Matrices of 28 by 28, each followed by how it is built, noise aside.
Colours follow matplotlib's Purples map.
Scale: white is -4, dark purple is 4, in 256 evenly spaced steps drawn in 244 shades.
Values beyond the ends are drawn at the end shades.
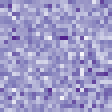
low rank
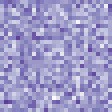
blocks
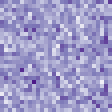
repeating rows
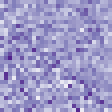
lower triangular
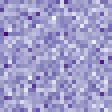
repeating rows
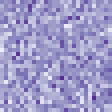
blocks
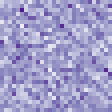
Toeplitz
